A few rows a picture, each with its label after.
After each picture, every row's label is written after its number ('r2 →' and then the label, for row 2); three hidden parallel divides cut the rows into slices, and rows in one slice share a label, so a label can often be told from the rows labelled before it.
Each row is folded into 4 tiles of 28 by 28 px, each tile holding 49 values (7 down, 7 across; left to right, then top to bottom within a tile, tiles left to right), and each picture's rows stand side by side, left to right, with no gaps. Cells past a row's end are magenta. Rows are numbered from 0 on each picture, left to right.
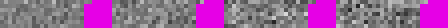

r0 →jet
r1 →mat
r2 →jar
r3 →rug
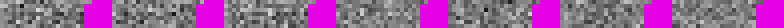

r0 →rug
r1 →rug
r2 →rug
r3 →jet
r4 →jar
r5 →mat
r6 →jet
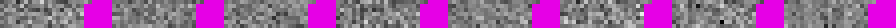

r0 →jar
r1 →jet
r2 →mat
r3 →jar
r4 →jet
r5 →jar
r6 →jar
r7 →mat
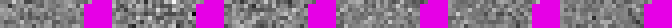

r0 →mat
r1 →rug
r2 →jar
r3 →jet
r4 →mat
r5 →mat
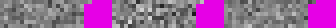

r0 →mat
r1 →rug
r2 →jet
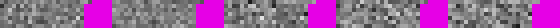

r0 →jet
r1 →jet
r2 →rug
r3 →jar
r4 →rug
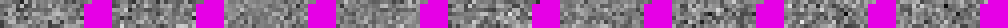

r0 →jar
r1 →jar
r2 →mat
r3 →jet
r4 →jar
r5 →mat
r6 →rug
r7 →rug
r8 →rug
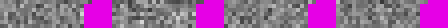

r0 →jet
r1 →jar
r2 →jet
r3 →mat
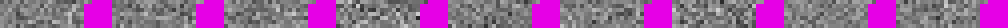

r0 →jet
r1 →jet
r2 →jet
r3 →jar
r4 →mat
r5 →mat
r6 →rug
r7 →mat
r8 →jet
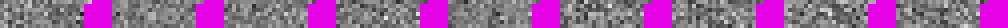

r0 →rug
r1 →jet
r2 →jet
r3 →jar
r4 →jet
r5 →jar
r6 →jar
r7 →rug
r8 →jar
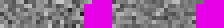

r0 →rug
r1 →mat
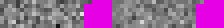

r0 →jar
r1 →jet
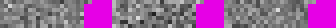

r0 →jet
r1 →rug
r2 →mat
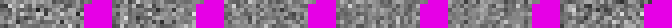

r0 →jar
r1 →jar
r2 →jet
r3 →mat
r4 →jet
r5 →jar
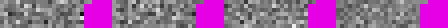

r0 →rug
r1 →rug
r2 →jar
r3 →mat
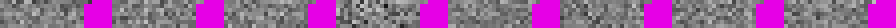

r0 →jet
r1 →mat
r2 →mat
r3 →rug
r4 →mat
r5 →jet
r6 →mat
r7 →mat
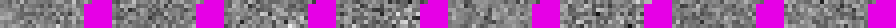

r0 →mat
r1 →jet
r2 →jar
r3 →jar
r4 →jet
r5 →rug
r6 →mat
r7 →mat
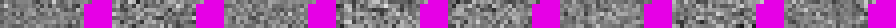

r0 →mat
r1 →rug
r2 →mat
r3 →jar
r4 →jar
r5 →jet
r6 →rug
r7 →mat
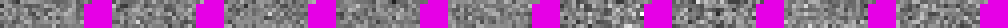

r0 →jet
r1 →mat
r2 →mat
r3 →jet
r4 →mat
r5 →jar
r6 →jar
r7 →jet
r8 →rug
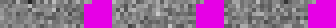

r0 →mat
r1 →mat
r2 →jet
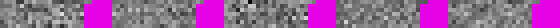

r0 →jar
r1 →mat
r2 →rug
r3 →jet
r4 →jet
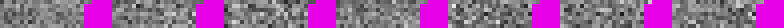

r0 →mat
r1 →jar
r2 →jar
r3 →jet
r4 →rug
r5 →rug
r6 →rug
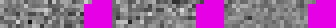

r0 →rug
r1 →jar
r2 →jet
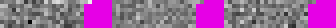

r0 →rug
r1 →mat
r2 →rug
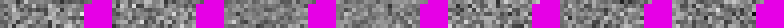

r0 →jar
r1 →jar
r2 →jet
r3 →mat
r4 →rug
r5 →jar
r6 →rug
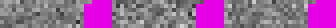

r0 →mat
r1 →jar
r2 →mat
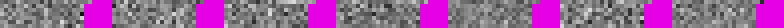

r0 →rug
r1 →jar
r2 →rug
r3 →rug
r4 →mat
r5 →rug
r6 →jet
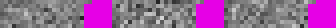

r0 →jet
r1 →jar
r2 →jet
